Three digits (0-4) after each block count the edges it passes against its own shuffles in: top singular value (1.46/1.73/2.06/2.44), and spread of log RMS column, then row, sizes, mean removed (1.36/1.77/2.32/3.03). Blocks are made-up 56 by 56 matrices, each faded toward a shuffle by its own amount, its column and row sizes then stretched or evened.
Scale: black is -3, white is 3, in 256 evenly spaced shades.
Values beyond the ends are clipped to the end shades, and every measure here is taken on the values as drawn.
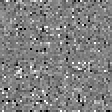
0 2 2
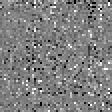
0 2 2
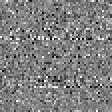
1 0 3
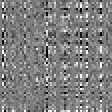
4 4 2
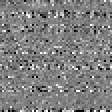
2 0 4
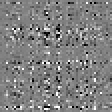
1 4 4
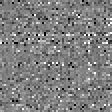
0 1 3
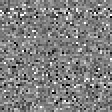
0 1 3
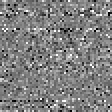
1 0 3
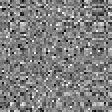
4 0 1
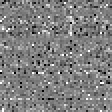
1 1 3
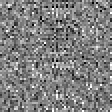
2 2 0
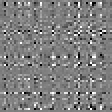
4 4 4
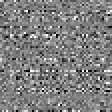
3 0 4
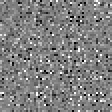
0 1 3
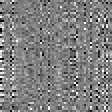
4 4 1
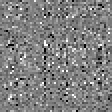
2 2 2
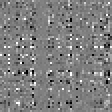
2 4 3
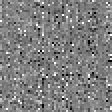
0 3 1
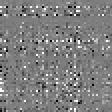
2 3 4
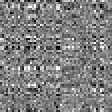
4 3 3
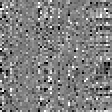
3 4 0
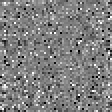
1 2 1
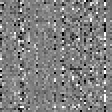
3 4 1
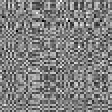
4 1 1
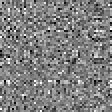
3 2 2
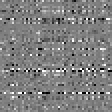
4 2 4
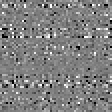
3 1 4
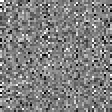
3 3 0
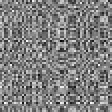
4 1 3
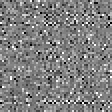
3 0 2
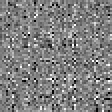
3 3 1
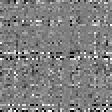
2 3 4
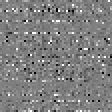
0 2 4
